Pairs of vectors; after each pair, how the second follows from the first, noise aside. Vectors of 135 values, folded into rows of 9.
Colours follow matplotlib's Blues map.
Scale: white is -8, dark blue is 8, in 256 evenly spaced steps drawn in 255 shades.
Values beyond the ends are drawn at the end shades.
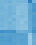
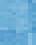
shrunk.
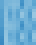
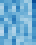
reversed, scaled up.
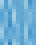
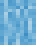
wrapped around.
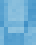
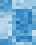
wrapped around, negated, scaled up.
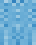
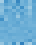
reversed, partly zeroed.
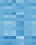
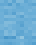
shrunk.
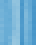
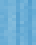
wrapped around, shrunk.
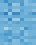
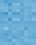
shrunk.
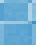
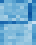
negated, scaled up.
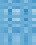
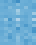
partly zeroed.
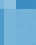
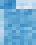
negated, scaled up.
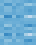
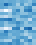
reversed, scaled up.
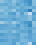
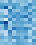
wrapped around, negated, scaled up.
